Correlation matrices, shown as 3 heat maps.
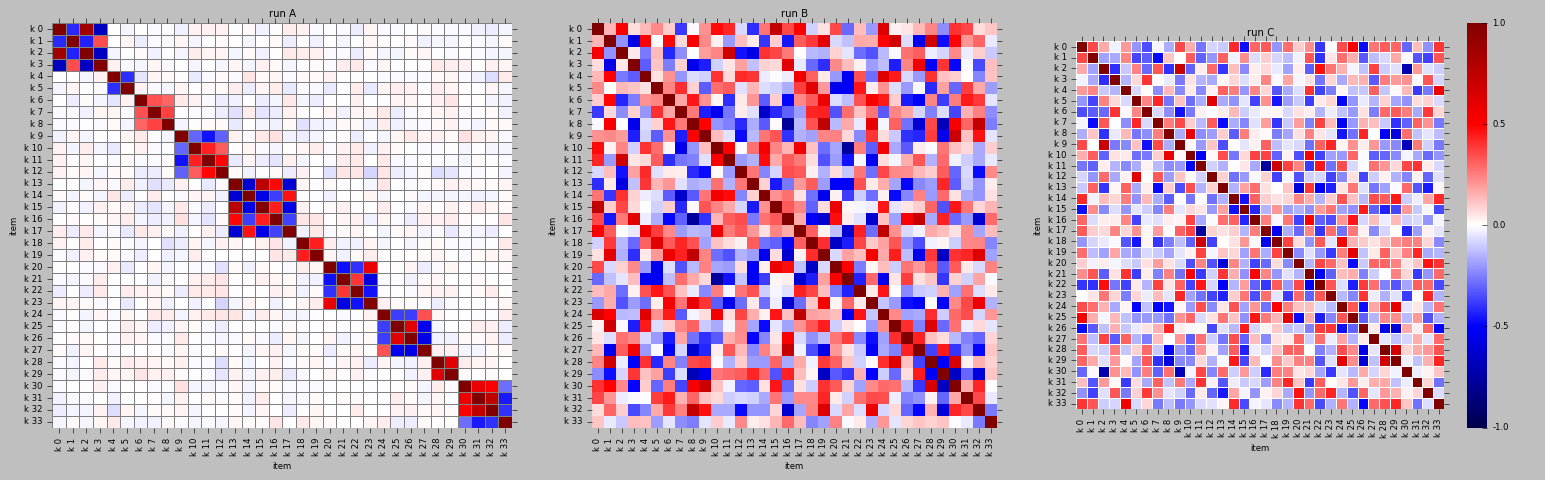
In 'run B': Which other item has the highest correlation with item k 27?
k 16
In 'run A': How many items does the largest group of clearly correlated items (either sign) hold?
5
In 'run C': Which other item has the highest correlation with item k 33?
k 4
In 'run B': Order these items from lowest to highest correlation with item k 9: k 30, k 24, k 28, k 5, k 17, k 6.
k 5, k 17, k 24, k 6, k 28, k 30
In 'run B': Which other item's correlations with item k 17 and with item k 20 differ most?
k 21
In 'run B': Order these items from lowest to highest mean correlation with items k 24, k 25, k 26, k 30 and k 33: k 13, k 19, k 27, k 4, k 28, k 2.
k 13, k 27, k 2, k 19, k 4, k 28
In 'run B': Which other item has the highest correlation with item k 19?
k 8
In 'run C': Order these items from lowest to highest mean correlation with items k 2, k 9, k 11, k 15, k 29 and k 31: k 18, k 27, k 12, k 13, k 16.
k 13, k 16, k 12, k 27, k 18
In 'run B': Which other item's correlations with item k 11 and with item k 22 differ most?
k 2
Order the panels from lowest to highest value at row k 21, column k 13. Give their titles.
run B, run A, run C
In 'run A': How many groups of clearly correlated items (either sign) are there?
10
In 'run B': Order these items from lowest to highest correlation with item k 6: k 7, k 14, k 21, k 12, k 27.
k 27, k 14, k 21, k 12, k 7
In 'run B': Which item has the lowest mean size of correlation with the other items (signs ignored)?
k 33
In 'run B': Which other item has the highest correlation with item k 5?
k 18
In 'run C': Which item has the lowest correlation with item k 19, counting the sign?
k 23
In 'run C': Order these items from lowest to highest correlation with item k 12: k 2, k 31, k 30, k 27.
k 30, k 27, k 31, k 2
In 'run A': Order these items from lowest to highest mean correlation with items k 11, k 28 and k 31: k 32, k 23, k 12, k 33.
k 33, k 23, k 12, k 32
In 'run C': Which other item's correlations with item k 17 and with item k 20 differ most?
k 11
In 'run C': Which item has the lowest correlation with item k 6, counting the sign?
k 9
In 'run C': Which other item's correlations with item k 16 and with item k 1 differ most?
k 15
